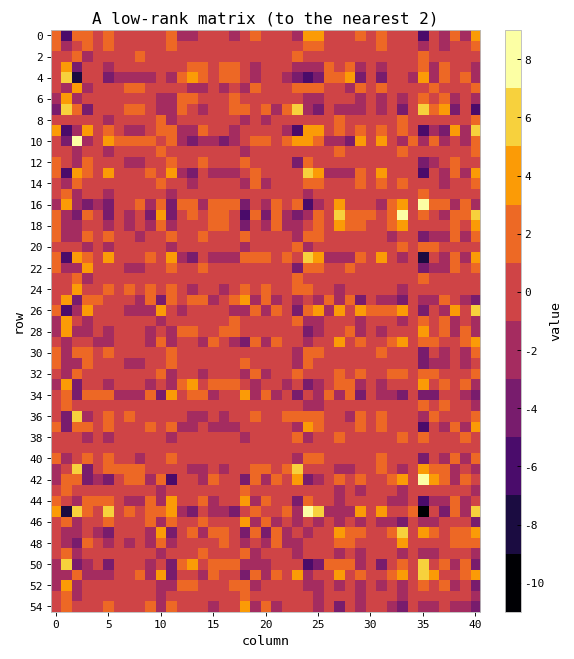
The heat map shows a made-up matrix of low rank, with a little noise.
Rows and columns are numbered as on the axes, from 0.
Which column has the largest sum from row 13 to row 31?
40
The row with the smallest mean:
34
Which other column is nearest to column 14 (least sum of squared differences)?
4
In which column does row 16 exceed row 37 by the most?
35
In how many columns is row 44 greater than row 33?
17
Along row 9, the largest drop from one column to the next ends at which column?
1
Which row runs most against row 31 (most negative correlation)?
42
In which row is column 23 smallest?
9
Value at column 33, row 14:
2
